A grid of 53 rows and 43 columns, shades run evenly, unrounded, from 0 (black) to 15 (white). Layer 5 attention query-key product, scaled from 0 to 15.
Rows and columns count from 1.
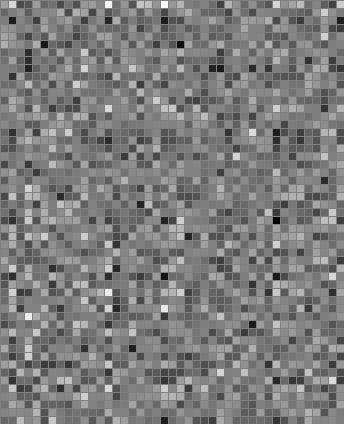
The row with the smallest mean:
18
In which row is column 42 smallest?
37
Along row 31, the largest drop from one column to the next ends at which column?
15
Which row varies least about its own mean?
16
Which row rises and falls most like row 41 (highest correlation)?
36
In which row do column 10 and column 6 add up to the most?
41
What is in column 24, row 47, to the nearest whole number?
6
